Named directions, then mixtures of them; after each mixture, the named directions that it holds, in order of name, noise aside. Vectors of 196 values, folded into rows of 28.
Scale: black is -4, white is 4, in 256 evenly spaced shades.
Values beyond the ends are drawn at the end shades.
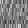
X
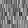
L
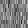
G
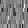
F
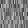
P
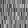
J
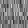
L, P, X.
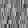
F, J, X.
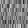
X.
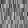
J, P.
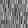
G.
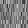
G, J, X.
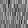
G.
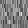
L.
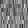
F, P.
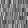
G, P, X.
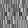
L.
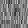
G, L.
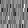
F.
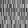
J.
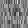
G, L.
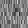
G, L.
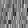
F, L, X.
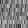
X.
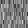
G, P.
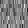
F, P.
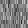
G.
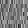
P, X.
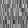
L, X.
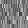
L.
